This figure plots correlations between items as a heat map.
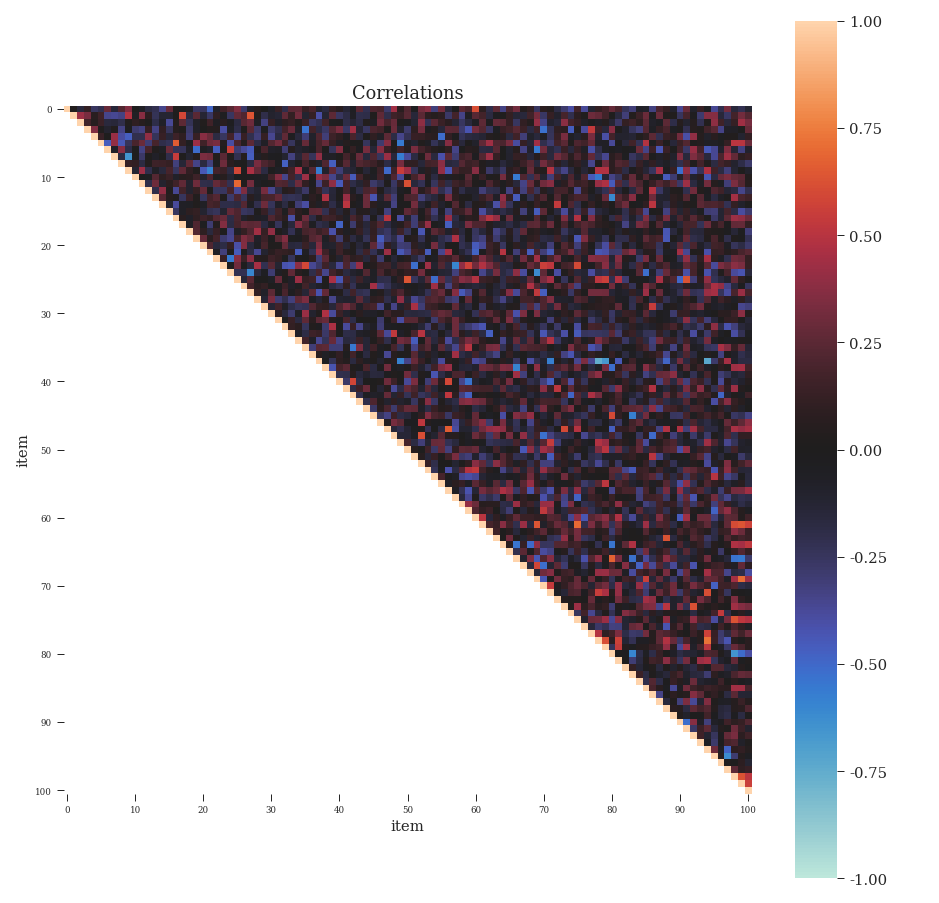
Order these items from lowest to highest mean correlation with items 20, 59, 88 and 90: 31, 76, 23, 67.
67, 31, 76, 23
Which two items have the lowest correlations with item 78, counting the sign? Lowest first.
37, 10
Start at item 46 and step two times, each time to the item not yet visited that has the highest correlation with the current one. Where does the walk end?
48
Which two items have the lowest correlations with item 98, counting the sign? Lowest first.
80, 66
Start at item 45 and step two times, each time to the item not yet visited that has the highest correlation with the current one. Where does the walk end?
66
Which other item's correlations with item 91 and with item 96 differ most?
25
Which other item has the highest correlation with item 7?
16
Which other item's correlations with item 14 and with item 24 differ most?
72
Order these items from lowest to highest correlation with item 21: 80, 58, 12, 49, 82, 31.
49, 80, 58, 12, 31, 82
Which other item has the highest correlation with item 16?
5
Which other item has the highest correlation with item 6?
24
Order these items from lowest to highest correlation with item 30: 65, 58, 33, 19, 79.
33, 58, 19, 79, 65
